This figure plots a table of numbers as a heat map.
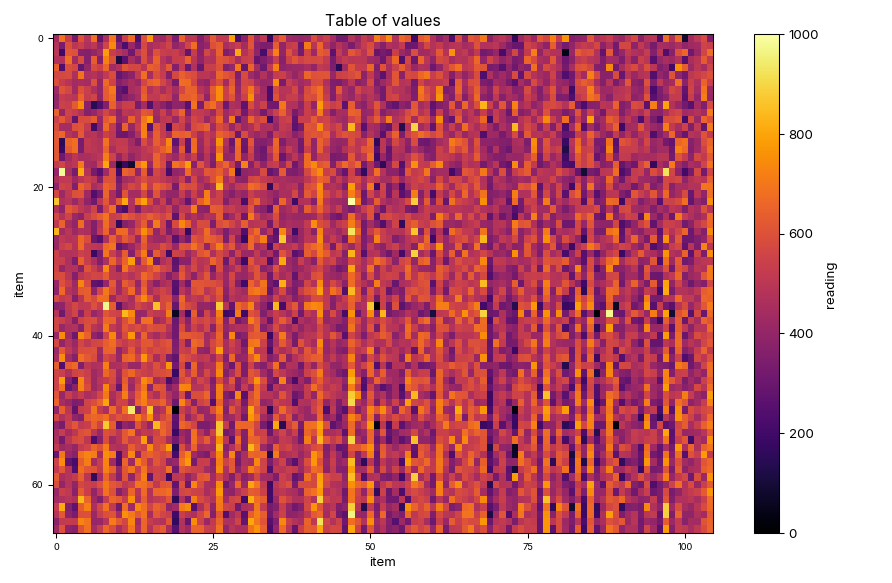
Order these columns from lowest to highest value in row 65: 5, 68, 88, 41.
41, 88, 5, 68
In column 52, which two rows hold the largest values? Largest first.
37, 50
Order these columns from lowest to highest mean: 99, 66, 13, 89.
89, 13, 66, 99
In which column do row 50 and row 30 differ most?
73
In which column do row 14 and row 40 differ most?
1
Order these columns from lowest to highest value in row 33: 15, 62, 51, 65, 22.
62, 15, 65, 22, 51
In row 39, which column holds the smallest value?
86
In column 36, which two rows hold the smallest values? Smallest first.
52, 36
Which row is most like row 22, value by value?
26
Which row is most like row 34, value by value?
66
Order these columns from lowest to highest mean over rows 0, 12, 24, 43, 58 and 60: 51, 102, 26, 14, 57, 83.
51, 102, 57, 83, 26, 14
